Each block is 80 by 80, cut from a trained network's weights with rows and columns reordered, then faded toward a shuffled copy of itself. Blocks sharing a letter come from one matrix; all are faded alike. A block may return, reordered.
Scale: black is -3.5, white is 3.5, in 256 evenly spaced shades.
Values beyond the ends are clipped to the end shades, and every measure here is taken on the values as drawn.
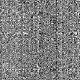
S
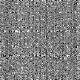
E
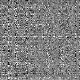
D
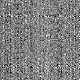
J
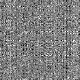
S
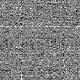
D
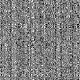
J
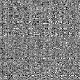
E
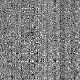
J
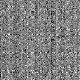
S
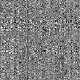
E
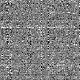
D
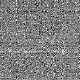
D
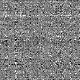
D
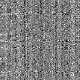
J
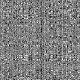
S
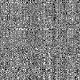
E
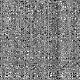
E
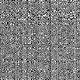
E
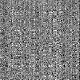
S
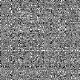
D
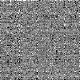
D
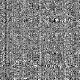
S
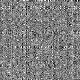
S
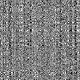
J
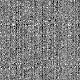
J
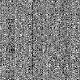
S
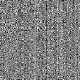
S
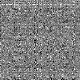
D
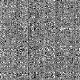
E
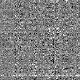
D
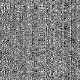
S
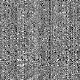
J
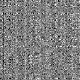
S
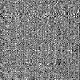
E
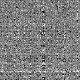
D
